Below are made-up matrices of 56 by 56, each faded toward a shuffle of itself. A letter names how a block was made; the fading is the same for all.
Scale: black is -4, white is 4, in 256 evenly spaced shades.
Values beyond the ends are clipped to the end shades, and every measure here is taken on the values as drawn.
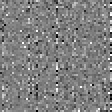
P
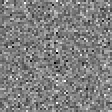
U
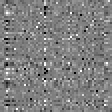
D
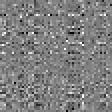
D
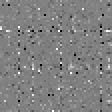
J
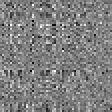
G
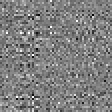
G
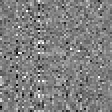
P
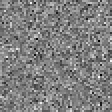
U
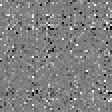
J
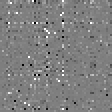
J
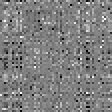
D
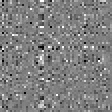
D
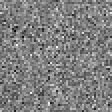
U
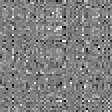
D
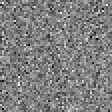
U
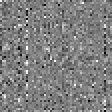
P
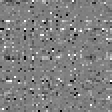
J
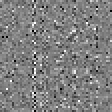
P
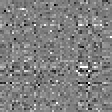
D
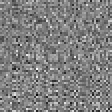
G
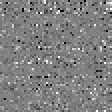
J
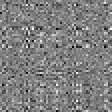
G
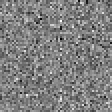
U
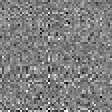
G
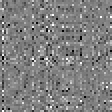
D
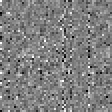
P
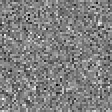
U
